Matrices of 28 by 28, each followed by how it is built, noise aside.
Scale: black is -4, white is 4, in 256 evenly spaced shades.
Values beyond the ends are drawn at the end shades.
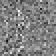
uneven columns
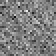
Toeplitz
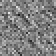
Toeplitz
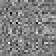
low rank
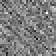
Toeplitz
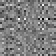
low rank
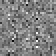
uneven columns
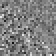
lower triangular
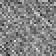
Toeplitz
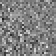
lower triangular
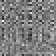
low rank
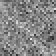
Toeplitz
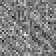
Toeplitz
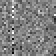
uneven columns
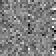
uneven columns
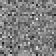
low rank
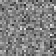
low rank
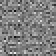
low rank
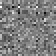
low rank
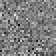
lower triangular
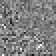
lower triangular
